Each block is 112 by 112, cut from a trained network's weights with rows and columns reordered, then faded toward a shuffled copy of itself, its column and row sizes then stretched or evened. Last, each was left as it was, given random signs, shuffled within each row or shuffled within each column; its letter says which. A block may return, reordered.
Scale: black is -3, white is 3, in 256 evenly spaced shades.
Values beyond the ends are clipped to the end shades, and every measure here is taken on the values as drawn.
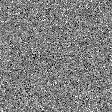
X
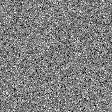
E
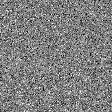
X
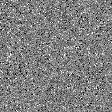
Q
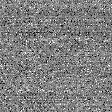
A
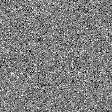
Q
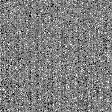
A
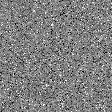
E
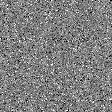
X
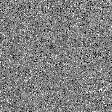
Q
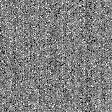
E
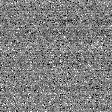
A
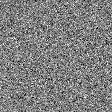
X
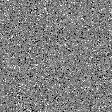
E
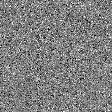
Q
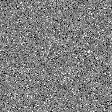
X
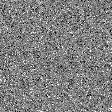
Q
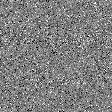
X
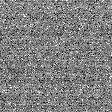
X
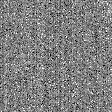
E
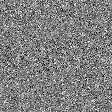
X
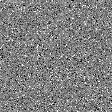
Q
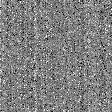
E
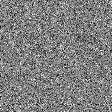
Q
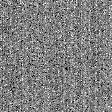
E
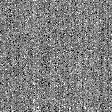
A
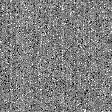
E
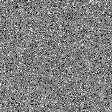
Q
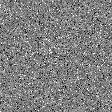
X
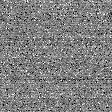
X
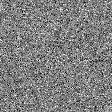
X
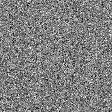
E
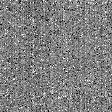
A
